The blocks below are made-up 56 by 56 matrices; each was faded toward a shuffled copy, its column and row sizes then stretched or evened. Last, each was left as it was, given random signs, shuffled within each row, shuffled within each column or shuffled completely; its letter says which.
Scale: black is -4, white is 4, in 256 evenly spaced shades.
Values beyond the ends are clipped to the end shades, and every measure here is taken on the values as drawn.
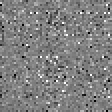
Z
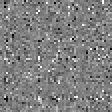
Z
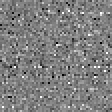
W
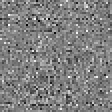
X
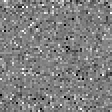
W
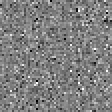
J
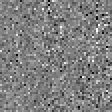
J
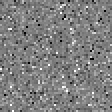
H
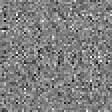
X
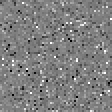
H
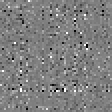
Z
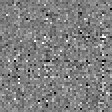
Z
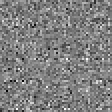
Z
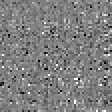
X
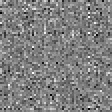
Z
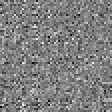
X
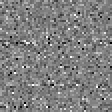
W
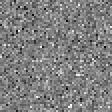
H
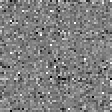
Z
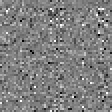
X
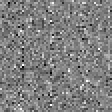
J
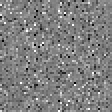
J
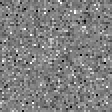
H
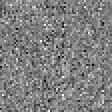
J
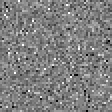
H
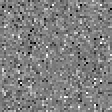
J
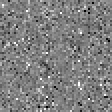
J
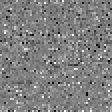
W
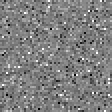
H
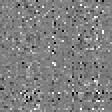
X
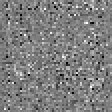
Z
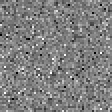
H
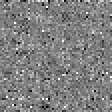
Z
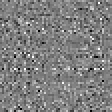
X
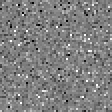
H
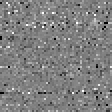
W
